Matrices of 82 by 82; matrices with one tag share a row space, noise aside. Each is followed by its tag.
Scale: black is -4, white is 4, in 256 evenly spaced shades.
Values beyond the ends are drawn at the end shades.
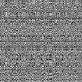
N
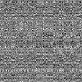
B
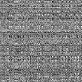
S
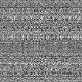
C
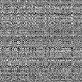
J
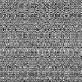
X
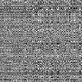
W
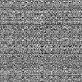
C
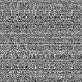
J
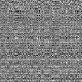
S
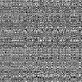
W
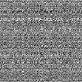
C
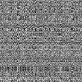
J
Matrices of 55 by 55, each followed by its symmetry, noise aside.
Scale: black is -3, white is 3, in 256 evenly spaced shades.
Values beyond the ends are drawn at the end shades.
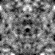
mirrored left to right.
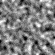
antisymmetric.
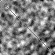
symmetric.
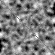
same after a half turn.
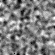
antisymmetric.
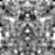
mirrored left to right.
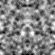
mirrored left to right.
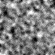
antisymmetric.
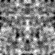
mirrored left to right.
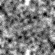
same after a half turn.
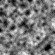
symmetric.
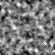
same after a half turn.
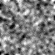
antisymmetric.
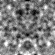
mirrored left to right.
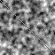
symmetric.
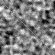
same after a half turn.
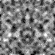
mirrored left to right.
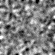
antisymmetric.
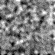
antisymmetric.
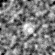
symmetric.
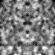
mirrored left to right.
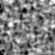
antisymmetric.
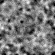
symmetric.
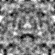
mirrored left to right.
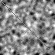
symmetric.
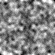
same after a half turn.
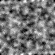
same after a half turn.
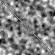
same after a half turn.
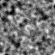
symmetric.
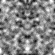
mirrored left to right.
